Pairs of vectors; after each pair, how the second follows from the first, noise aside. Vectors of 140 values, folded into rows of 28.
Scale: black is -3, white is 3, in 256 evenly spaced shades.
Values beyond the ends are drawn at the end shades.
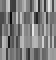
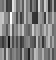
sign-scrambled.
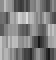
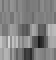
partly zeroed.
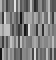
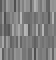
negated, shrunk.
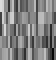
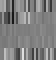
wrapped around, partly zeroed.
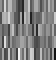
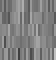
negated, shrunk.
